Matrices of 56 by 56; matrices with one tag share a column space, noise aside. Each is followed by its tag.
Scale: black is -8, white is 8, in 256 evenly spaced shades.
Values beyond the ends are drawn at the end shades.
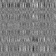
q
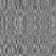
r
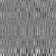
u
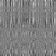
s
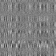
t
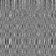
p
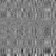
u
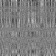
s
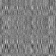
r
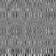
u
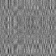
r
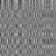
p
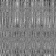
s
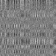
p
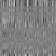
s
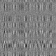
t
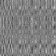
r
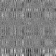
u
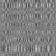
q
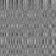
p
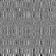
u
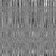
s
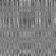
s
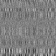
u
